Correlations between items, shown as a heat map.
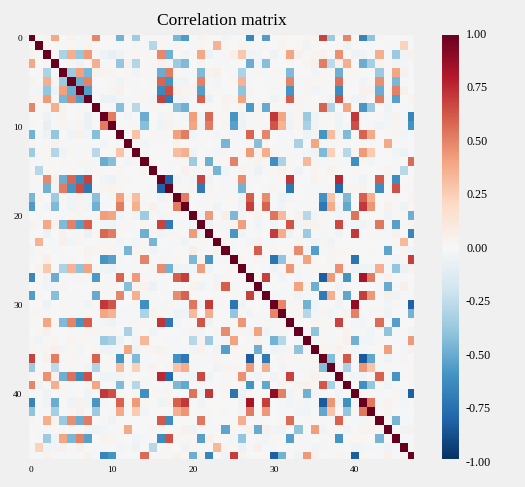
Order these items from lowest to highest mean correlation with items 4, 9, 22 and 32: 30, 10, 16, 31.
16, 31, 10, 30
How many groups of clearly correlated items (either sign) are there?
5
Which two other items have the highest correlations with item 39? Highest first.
36, 0
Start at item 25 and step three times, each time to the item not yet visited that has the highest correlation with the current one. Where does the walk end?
34
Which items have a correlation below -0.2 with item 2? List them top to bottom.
4, 6, 17, 45
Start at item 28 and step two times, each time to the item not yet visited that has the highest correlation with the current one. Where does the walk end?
33
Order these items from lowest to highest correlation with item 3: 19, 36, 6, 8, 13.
19, 13, 6, 8, 36
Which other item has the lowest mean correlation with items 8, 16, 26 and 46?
17
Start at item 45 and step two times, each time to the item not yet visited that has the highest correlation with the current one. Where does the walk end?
6
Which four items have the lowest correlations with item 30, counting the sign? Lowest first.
47, 25, 14, 34
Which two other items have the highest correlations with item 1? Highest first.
23, 46
